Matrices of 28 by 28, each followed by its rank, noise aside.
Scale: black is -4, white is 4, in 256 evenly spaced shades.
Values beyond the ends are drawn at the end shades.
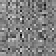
four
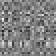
three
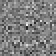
six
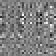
three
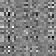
three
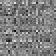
four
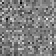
eight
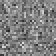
eight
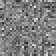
six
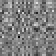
three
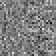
eight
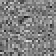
six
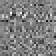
four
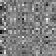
three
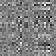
three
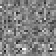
six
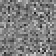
eight
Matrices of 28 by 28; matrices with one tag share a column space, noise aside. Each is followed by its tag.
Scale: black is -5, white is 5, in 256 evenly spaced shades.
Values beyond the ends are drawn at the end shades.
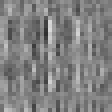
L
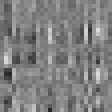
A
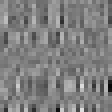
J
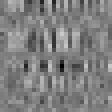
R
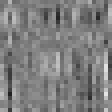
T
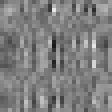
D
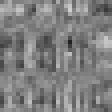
D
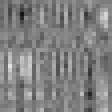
T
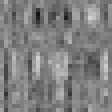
T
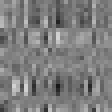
J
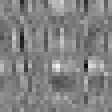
R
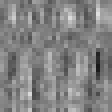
T
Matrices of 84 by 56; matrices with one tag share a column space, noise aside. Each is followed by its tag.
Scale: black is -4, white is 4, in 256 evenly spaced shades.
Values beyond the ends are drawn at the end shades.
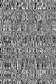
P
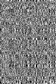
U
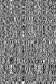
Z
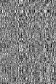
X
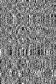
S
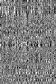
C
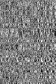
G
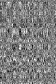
G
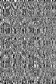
U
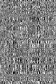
Z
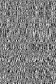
G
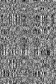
S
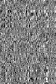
X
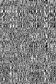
X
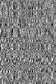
G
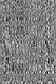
Z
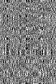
S
